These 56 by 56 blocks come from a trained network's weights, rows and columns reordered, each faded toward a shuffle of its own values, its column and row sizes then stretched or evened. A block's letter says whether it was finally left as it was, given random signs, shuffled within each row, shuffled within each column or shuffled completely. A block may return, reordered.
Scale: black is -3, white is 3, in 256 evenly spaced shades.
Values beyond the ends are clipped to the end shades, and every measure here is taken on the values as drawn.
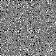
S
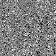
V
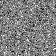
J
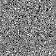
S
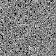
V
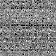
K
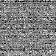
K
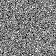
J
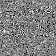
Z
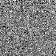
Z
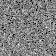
J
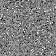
J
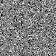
V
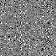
K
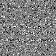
Z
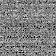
K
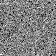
J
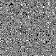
S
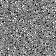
J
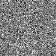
S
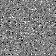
Z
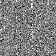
V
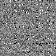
S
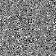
S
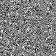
V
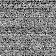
Z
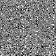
S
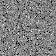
V
